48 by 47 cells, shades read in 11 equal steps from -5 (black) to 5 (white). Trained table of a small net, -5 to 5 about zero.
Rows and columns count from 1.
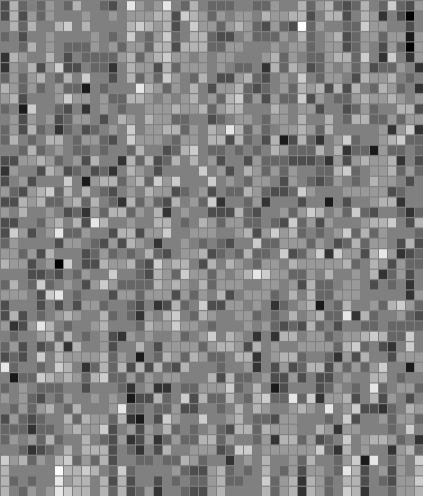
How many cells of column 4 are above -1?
34
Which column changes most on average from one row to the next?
10
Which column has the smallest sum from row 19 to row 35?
16
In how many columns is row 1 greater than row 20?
22
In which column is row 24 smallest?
18
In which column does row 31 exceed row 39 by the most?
36
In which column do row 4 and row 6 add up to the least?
46
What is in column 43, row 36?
3
